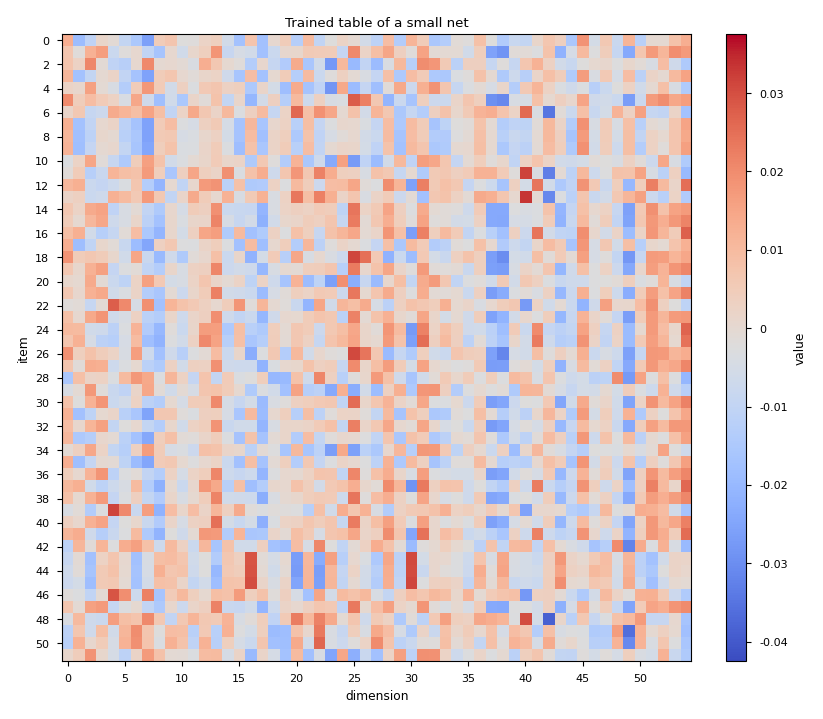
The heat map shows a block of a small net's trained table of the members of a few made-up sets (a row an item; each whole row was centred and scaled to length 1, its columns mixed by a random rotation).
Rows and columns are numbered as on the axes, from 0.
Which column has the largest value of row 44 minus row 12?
30
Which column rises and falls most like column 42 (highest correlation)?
9
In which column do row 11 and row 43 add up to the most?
16
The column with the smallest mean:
38
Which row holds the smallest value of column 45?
22
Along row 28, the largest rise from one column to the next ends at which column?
50
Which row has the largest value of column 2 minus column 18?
2
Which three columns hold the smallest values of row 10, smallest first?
25, 23, 27
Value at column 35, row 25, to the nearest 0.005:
-0.01
